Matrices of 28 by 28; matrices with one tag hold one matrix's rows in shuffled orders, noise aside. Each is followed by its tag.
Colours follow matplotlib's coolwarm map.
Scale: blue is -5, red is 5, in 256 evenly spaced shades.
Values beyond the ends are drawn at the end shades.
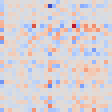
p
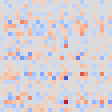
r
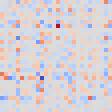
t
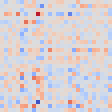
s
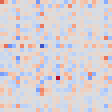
t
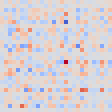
r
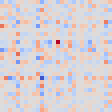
t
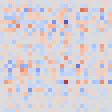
r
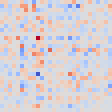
s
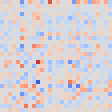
s
